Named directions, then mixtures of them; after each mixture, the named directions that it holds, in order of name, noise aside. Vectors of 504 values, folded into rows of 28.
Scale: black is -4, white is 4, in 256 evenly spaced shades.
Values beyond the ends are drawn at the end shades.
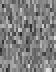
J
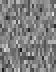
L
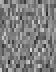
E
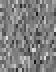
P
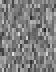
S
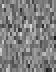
J.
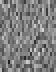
E, L.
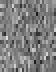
P.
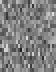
L, S.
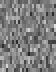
E, L, P.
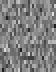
L.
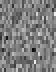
P, S.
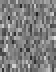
J, L, P.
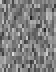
S.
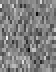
J, P.
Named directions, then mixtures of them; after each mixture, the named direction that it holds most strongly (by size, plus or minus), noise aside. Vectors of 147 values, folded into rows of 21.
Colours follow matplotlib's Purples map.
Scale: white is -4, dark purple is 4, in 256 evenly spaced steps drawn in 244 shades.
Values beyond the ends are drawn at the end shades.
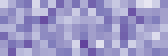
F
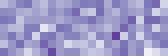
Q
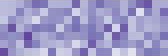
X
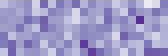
F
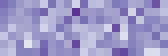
X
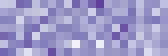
Q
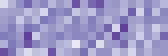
X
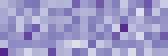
X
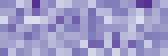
F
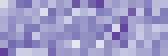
X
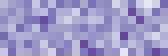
F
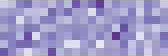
Q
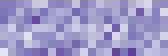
X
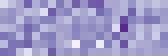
F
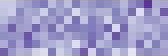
X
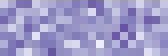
Q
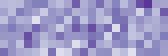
X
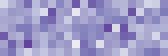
F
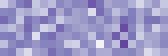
Q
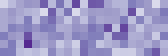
X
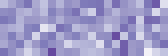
Q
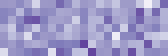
X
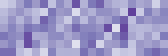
X
